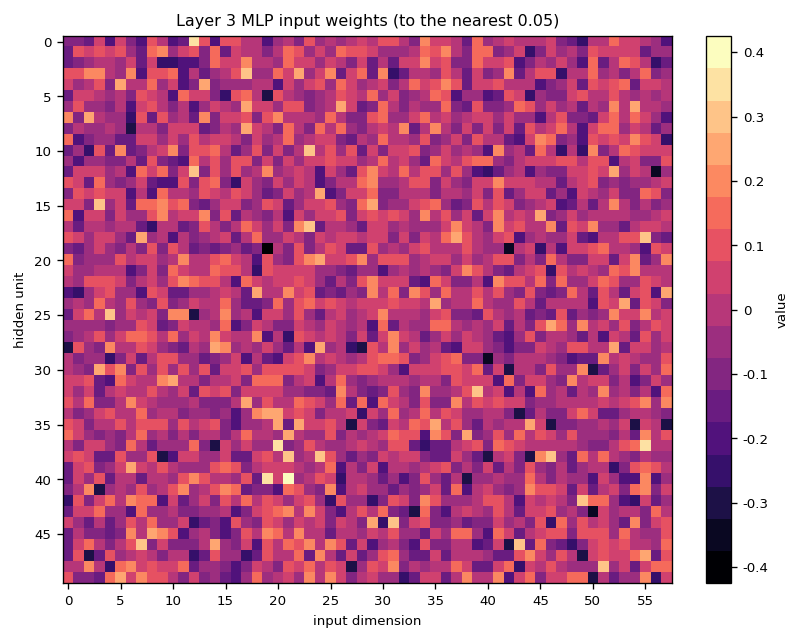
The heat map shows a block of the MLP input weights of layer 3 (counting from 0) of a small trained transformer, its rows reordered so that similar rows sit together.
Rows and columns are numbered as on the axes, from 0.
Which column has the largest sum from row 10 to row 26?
29
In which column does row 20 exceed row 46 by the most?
42
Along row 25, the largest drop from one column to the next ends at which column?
12
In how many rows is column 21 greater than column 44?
26
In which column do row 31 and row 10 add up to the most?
10
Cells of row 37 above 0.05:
12
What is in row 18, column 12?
-0.1
